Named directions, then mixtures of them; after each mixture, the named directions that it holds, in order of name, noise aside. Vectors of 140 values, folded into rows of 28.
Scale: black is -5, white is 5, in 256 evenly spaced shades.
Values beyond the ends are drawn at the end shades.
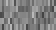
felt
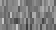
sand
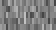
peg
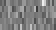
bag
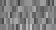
bag, sand.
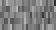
felt, peg.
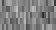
felt, peg.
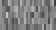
peg.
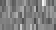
bag.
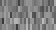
sand.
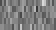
bag.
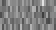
bag, felt, peg.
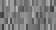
felt.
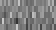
sand.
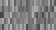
felt.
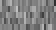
felt, peg.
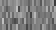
peg, sand.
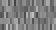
felt, peg.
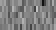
bag.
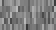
felt, peg, sand.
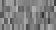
felt, peg.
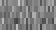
sand.
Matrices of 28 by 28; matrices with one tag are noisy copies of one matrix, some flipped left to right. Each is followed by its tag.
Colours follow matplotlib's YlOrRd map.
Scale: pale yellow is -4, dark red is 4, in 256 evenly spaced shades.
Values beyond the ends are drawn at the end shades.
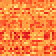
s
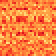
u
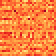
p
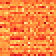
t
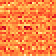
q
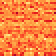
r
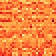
r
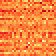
p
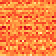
q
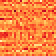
p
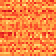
p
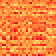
t
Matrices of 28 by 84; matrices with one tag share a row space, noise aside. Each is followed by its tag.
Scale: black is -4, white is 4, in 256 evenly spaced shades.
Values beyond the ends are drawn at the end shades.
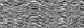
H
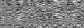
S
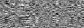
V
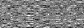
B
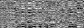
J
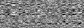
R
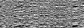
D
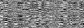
H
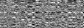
J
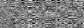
J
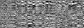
J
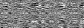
H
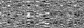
B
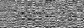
J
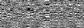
B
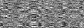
H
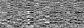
B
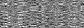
H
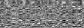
R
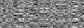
D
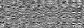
R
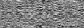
S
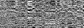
J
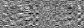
V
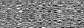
S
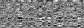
S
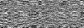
H
